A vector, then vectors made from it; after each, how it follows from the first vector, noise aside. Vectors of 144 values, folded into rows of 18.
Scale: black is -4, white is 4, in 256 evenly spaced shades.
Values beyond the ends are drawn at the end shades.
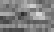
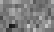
wrapped around, negated, partly zeroed.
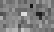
negated, partly zeroed.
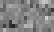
wrapped around, negated, partly zeroed.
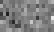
wrapped around, negated, partly zeroed.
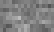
wrapped around, shrunk.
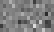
wrapped around, negated, partly zeroed.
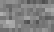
wrapped around, shrunk.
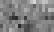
reversed, negated, partly zeroed.
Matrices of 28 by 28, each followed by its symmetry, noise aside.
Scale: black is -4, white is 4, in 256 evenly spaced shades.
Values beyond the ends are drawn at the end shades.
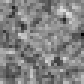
symmetric across the other diagonal.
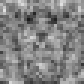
mirrored left to right.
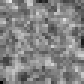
symmetric across the other diagonal.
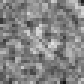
symmetric across the other diagonal.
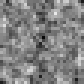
same after a half turn.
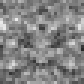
mirrored left to right.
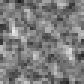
same after a half turn.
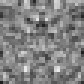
mirrored left to right.
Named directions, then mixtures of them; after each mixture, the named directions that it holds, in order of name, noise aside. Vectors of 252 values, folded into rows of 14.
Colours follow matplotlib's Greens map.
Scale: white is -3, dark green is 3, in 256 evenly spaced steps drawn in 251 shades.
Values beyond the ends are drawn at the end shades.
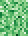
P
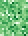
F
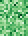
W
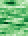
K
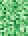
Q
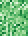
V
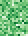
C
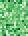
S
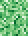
P, Q.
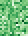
C.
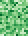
K, P, W.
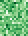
F, P, S.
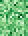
W.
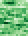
K.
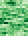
K.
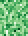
S, W.
